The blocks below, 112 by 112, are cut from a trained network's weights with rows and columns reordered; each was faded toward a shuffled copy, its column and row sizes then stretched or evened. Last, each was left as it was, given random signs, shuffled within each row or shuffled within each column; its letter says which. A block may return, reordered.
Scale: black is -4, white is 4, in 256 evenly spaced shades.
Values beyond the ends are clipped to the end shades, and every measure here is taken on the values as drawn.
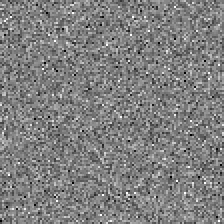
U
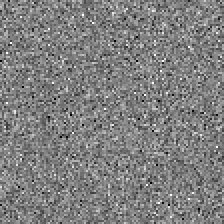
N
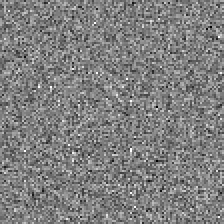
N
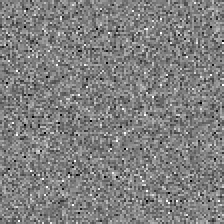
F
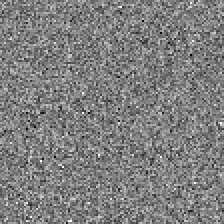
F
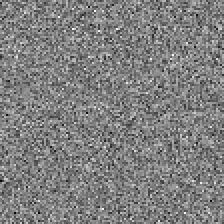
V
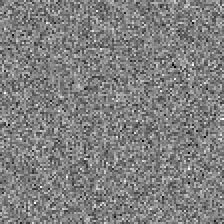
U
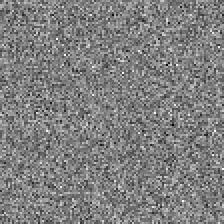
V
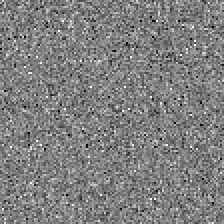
V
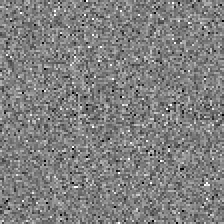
N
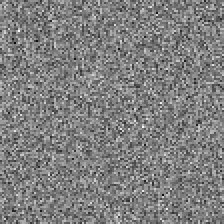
U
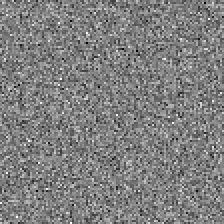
U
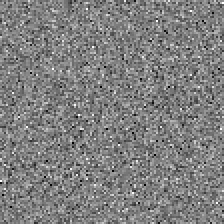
V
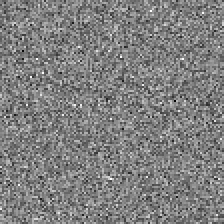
V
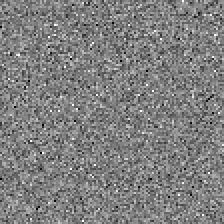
V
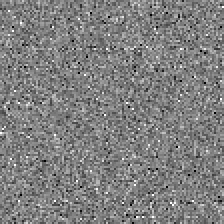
F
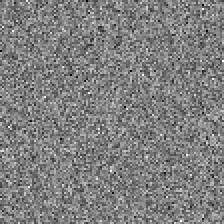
U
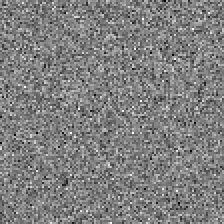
V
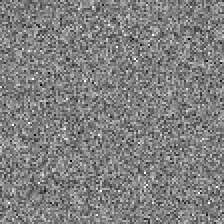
V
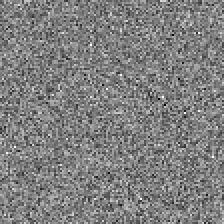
F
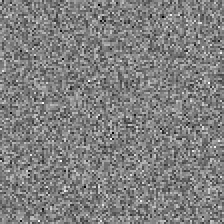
N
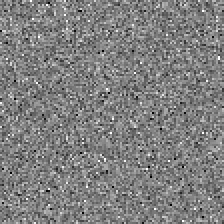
V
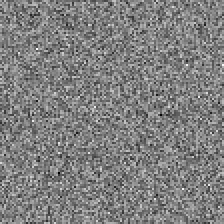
N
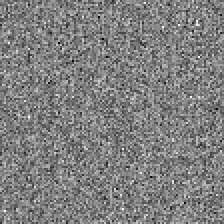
U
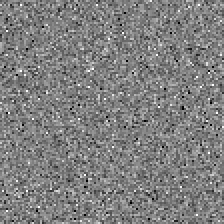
V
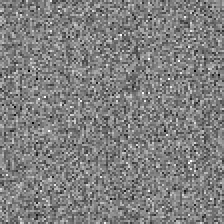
U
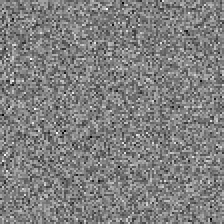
N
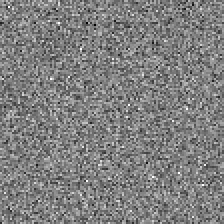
U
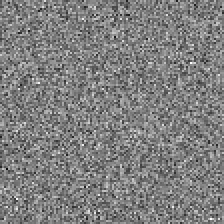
N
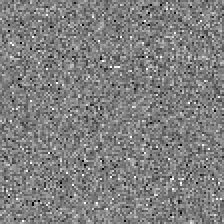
F
